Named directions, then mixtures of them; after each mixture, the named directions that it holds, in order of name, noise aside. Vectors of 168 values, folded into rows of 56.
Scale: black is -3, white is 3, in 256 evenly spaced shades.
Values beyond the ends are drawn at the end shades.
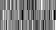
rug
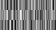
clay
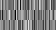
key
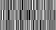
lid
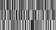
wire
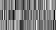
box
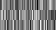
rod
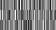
key.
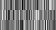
box, lid, rod.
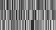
wire.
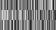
clay, rod, rug.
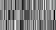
box, lid.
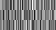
key, lid, rug.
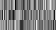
box.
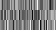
rod.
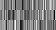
box, lid.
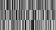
wire.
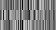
key, lid, rod.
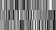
box, rod.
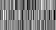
box, rod, rug.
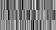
lid, wire.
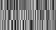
clay, rod, wire.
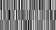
key.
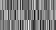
clay, key, lid.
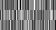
clay, key.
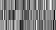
box.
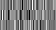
lid.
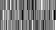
rug.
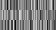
clay, rod.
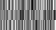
clay, rug.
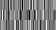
lid.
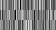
key.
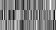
box.
